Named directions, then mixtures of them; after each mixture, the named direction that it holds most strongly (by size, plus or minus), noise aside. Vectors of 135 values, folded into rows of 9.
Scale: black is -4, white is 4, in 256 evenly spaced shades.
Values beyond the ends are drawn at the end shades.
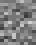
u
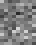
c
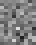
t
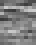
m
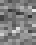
c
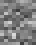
u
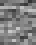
m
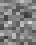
u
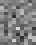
t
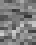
u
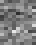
c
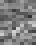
c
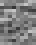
m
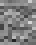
u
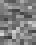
u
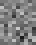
t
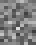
u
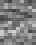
m
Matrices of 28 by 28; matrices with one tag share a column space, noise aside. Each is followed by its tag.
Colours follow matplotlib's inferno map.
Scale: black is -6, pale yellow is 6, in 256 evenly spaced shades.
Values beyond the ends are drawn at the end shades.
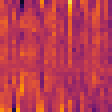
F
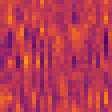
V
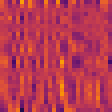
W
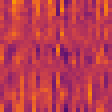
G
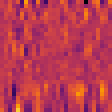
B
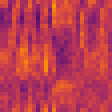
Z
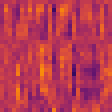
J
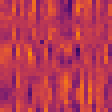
G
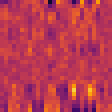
B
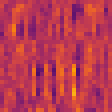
J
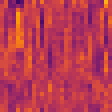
Z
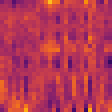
W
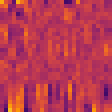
B
